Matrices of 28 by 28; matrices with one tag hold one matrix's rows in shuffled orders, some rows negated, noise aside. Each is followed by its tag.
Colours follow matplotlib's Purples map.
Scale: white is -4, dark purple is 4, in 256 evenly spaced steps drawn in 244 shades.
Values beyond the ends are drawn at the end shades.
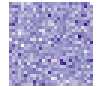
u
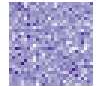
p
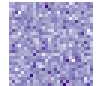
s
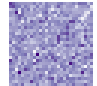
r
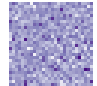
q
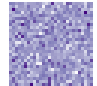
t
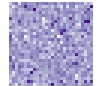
q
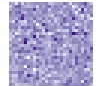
p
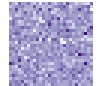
u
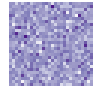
t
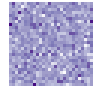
u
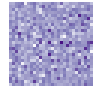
u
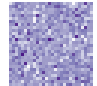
p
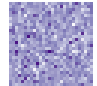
p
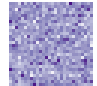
r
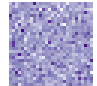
u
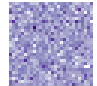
q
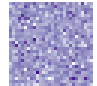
p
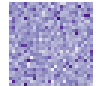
q
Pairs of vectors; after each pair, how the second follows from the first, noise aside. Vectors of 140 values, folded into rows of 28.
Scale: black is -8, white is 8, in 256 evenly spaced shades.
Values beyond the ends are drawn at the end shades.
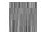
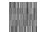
reversed, negated.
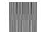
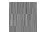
wrapped around, negated, shrunk.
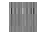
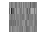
sign-scrambled.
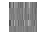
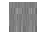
reversed, shrunk.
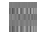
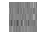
wrapped around, negated, partly zeroed.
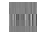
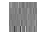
wrapped around, negated, partly zeroed.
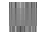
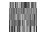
reversed, scaled up.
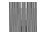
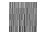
reversed, negated.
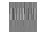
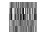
negated, scaled up.
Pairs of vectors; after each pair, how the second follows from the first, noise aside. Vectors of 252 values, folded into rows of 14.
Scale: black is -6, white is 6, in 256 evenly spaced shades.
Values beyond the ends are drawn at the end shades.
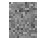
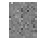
partly zeroed.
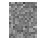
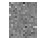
partly zeroed.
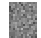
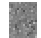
negated, partly zeroed.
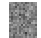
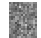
reversed, negated.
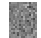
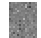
partly zeroed.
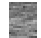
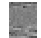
partly zeroed.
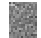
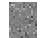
partly zeroed.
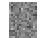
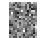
reversed, scaled up.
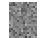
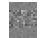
negated, partly zeroed.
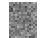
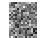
reversed, scaled up.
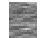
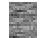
reversed, negated.
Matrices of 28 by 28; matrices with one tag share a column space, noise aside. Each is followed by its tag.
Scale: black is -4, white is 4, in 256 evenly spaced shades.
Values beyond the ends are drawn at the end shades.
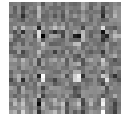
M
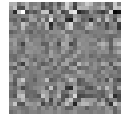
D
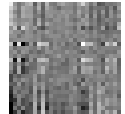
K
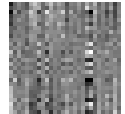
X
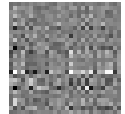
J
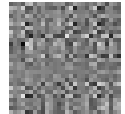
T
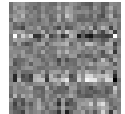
M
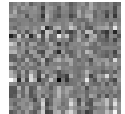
M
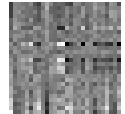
K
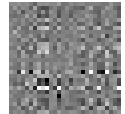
J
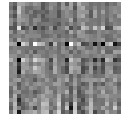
K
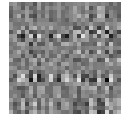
M
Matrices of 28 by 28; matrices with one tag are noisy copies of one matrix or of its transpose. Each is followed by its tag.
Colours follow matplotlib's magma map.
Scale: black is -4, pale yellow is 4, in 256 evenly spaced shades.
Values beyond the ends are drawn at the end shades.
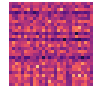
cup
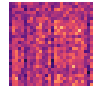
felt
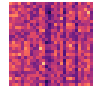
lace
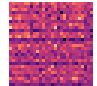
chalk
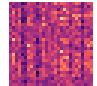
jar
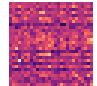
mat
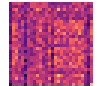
felt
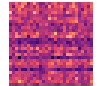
lace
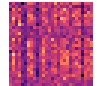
jar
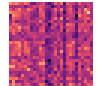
lace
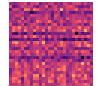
cup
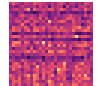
cup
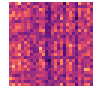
lace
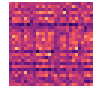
mat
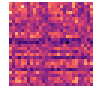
lace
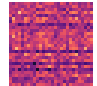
mat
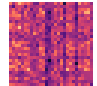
lace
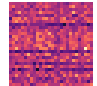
mat
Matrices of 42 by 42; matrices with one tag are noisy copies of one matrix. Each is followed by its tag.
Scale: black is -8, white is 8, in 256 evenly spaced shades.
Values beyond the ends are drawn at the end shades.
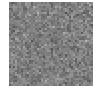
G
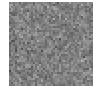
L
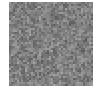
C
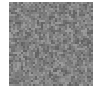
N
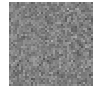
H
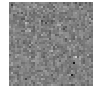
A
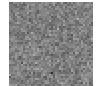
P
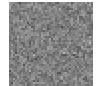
L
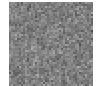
H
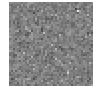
N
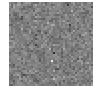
G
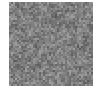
C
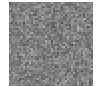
P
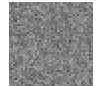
P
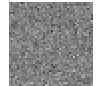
C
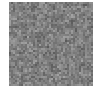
C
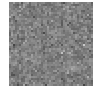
H
